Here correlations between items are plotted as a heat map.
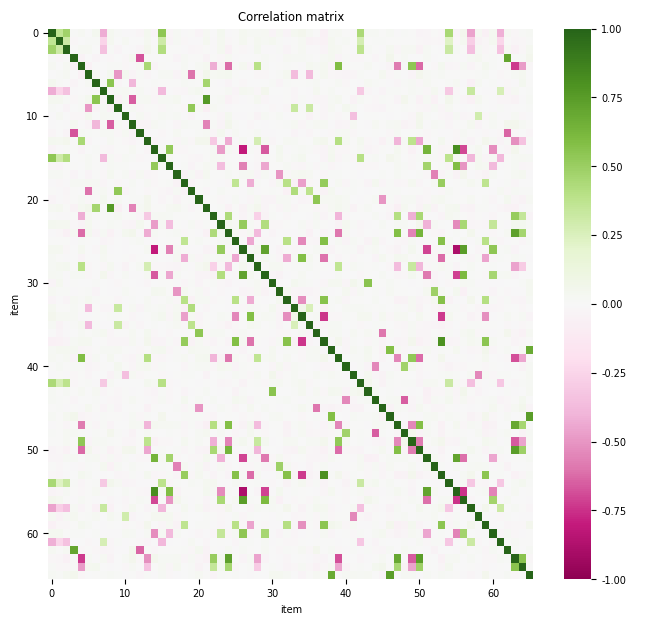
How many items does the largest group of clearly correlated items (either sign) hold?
11
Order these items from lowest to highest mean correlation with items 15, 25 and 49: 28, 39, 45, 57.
57, 45, 28, 39
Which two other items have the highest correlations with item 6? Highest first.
8, 21
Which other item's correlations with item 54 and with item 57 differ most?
0
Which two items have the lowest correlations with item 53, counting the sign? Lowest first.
34, 27
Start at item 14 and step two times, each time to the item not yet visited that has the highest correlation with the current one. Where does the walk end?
51
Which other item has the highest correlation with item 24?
63
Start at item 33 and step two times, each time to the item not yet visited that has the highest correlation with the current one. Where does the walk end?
9
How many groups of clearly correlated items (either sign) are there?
13
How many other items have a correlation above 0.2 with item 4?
4
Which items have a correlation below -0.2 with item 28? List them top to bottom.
22, 24, 47, 50, 63, 64
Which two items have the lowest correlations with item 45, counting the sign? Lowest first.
36, 20
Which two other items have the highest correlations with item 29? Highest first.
26, 56
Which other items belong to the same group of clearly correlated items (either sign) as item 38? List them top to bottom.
46, 65
